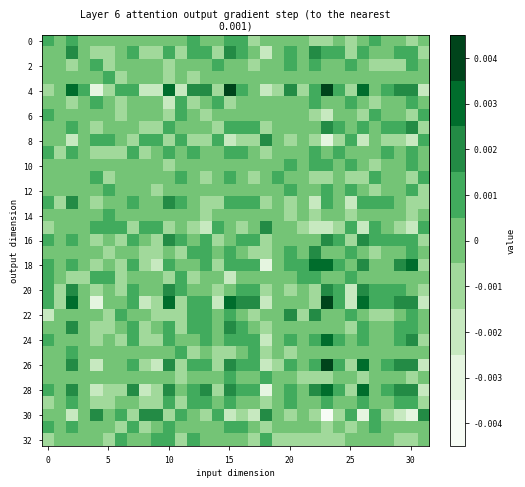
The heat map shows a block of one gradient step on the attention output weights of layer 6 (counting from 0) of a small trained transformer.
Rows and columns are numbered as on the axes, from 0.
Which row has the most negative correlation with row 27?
18
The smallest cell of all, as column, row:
23, 30
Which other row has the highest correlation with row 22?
17
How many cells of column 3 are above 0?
1
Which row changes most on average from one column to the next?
4
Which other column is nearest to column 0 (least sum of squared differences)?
21
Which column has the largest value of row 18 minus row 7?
22
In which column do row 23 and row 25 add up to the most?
2
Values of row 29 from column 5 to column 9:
-0.001 0 0 -0.001 -0.001
